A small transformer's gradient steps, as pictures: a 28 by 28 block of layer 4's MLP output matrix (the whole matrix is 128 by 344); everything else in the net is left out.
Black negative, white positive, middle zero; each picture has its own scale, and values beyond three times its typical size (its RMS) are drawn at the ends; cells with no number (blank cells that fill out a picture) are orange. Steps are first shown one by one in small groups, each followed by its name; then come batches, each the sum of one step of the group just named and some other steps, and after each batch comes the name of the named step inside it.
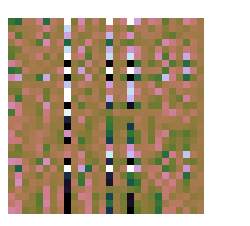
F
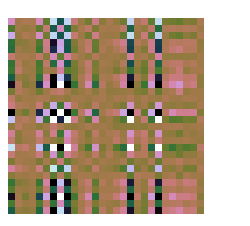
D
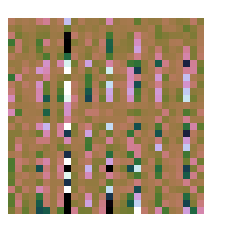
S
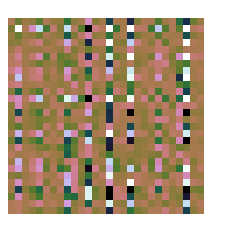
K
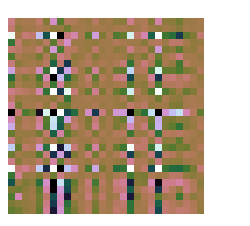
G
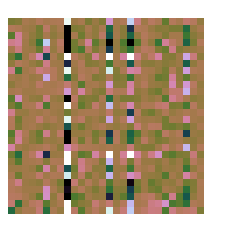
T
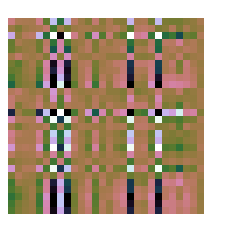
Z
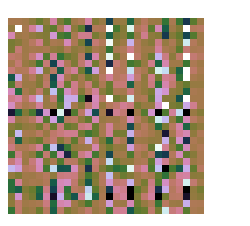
K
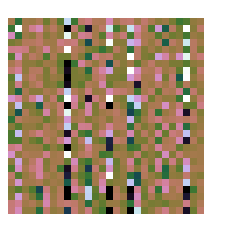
K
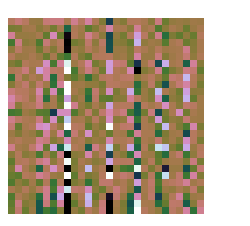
S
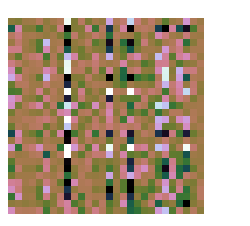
T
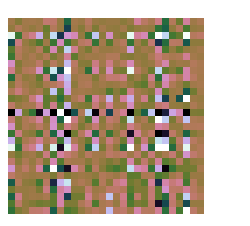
G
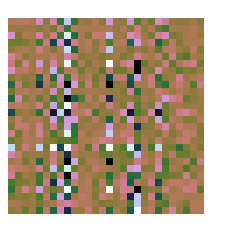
D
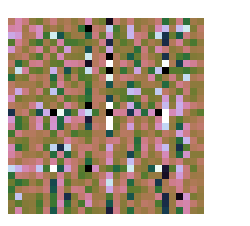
G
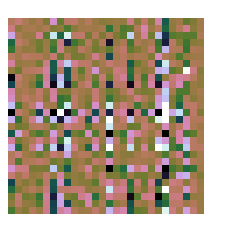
Z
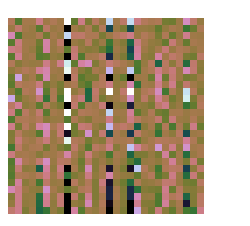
S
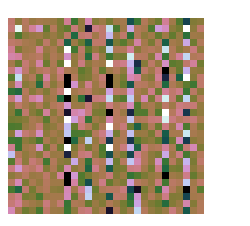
K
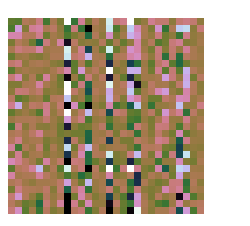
F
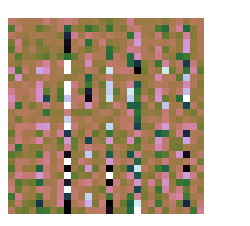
S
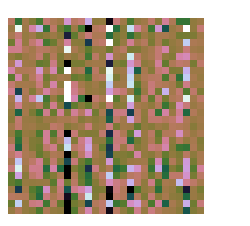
K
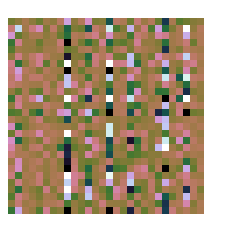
K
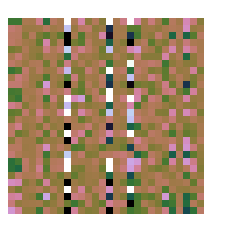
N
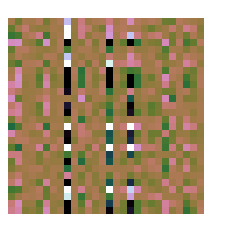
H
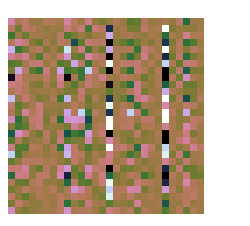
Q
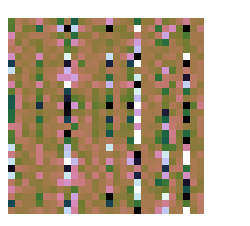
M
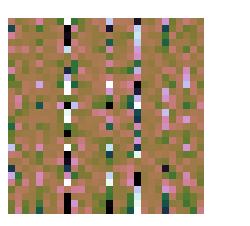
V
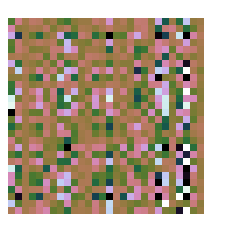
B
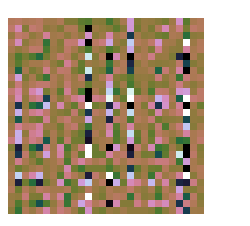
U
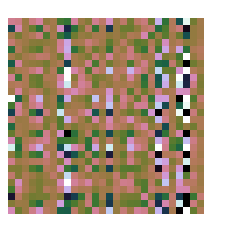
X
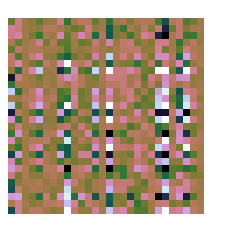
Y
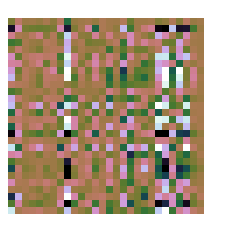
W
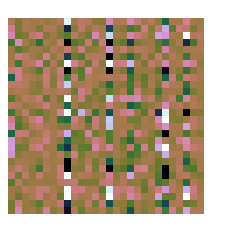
Q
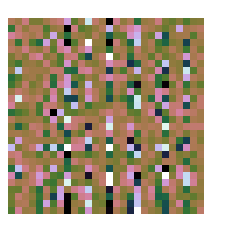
V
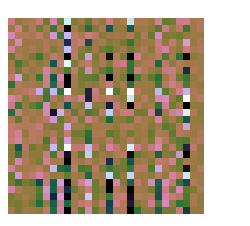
U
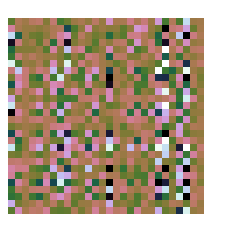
B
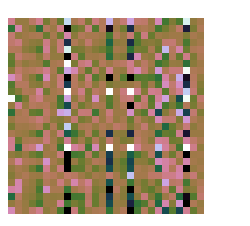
X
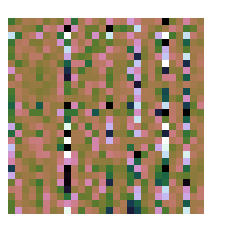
M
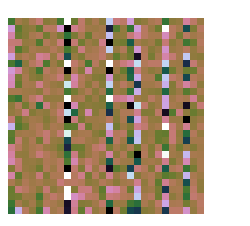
M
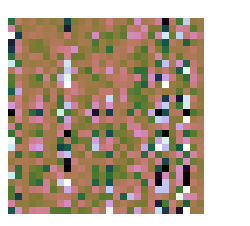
B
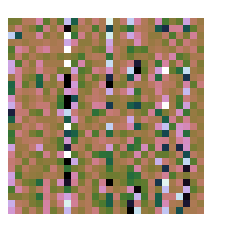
B
